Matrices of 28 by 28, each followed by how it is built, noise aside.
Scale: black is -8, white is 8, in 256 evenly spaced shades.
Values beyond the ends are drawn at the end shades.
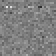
uneven rows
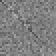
diagonal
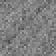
Hankel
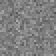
repeating rows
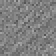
Hankel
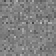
uneven rows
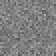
repeating columns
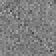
diagonal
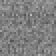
repeating columns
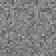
repeating columns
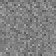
repeating columns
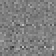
uneven rows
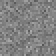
repeating rows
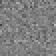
uneven rows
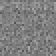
repeating columns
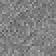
Hankel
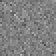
diagonal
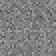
repeating columns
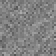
Hankel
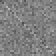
diagonal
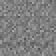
repeating columns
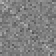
diagonal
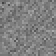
Hankel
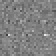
uneven rows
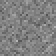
Hankel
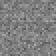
repeating columns
